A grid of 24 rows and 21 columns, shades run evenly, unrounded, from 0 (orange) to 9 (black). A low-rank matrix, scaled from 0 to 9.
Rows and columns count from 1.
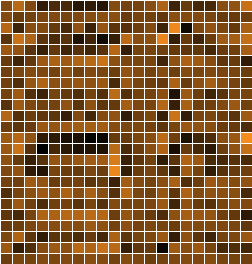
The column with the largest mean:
4
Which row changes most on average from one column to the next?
3
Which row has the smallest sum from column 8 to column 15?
6
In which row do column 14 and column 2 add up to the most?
23
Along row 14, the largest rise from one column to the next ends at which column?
15
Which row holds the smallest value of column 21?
13
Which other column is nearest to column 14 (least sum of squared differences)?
2
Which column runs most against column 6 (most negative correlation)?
21
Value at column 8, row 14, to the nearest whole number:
8
